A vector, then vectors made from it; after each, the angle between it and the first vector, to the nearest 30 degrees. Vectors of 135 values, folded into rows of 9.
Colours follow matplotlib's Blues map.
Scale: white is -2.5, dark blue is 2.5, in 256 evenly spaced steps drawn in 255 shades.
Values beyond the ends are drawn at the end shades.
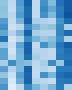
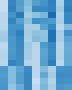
90 degrees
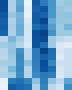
120 degrees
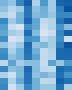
30 degrees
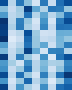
60 degrees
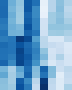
90 degrees
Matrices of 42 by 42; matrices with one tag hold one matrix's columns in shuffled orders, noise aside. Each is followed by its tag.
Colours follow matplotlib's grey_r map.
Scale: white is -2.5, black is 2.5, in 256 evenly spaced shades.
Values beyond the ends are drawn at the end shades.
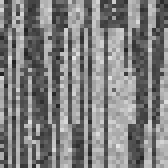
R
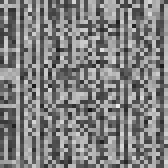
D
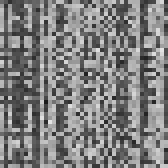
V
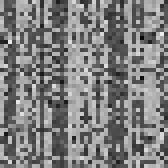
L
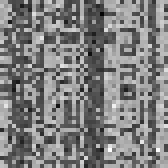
L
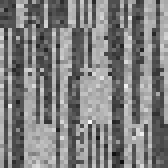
R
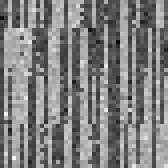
R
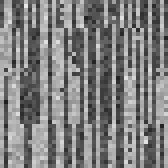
R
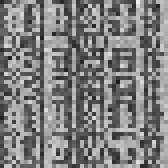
V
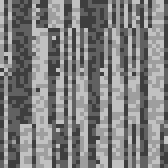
R
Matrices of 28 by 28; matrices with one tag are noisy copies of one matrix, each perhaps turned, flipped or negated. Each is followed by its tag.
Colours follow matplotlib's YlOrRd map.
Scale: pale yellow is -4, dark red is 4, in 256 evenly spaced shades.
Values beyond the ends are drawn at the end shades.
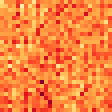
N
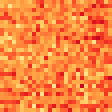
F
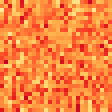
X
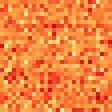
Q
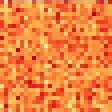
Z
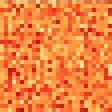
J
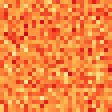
Q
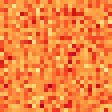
Q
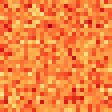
Q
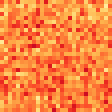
F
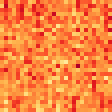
F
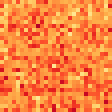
F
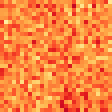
N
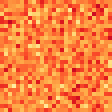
Q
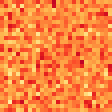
J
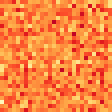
J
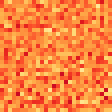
J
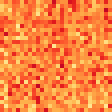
F
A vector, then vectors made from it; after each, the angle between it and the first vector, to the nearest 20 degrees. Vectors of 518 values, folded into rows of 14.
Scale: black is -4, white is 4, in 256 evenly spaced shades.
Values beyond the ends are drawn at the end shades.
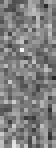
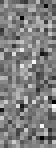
60 degrees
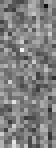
20 degrees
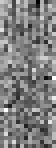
100 degrees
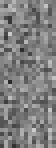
140 degrees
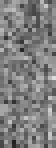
160 degrees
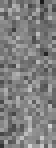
100 degrees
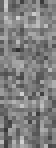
60 degrees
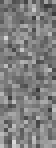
40 degrees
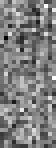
140 degrees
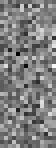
80 degrees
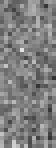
20 degrees
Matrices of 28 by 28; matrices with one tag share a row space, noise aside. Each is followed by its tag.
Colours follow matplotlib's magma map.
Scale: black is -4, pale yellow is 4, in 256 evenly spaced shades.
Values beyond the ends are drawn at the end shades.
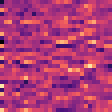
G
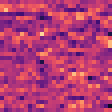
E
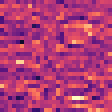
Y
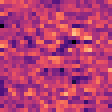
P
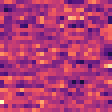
E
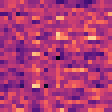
Y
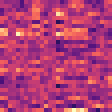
Y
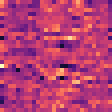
P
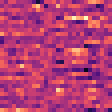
Y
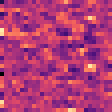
G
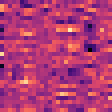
G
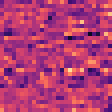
E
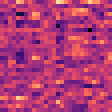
Y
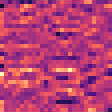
G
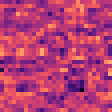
E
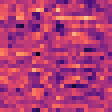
Y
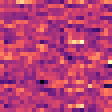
E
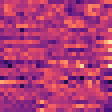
E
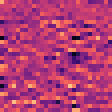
P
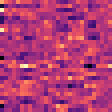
G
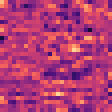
P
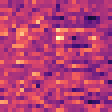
Y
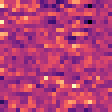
P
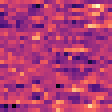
Y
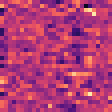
P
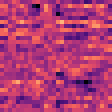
Y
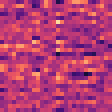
Y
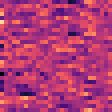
G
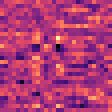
Y
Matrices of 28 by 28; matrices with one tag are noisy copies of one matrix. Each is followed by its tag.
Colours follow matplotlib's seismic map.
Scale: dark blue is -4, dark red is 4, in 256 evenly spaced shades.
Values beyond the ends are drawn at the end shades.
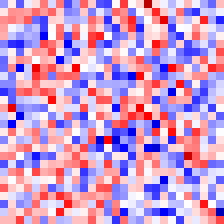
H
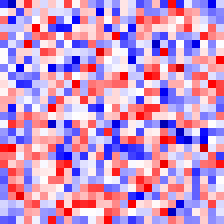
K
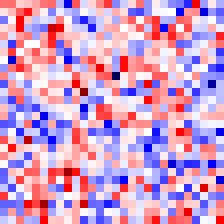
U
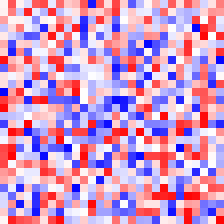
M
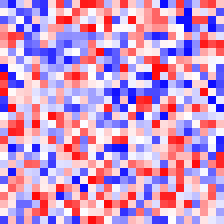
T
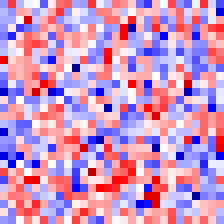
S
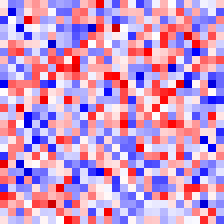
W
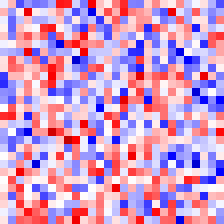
S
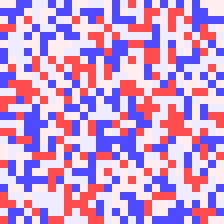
W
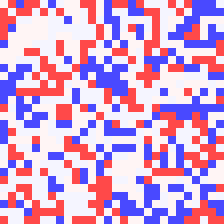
H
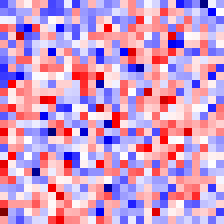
W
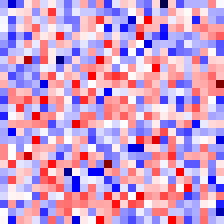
K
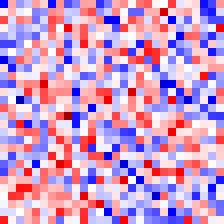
H
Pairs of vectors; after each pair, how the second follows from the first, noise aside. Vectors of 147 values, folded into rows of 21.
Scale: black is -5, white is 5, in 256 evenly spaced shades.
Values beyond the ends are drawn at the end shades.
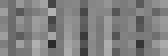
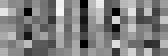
reversed, scaled up.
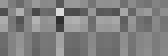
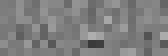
reversed, partly zeroed.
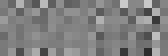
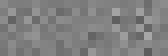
wrapped around, negated, shrunk.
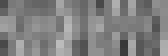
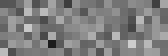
shuffled.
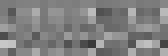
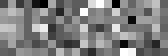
wrapped around, scaled up.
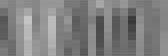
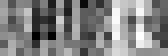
reversed, scaled up.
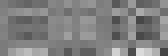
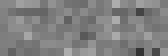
negated, partly zeroed.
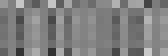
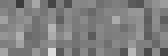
negated, partly zeroed.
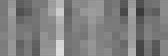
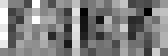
wrapped around, scaled up.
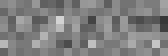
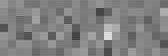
reversed, partly zeroed.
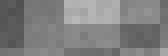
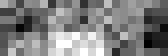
reversed, scaled up.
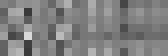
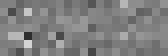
negated, partly zeroed.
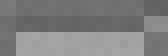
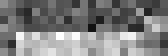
scaled up.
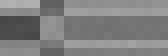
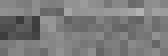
partly zeroed.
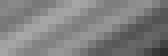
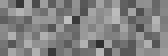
shuffled.
